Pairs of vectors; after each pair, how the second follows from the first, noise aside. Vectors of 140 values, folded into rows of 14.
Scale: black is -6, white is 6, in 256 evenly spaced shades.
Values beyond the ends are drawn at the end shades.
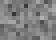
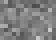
wrapped around, negated.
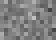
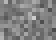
copied.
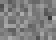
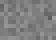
shrunk.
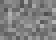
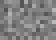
copied.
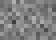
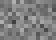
copied.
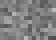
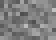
wrapped around.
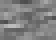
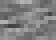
negated.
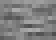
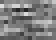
reversed, negated, scaled up.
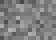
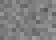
reversed, negated, shrunk.
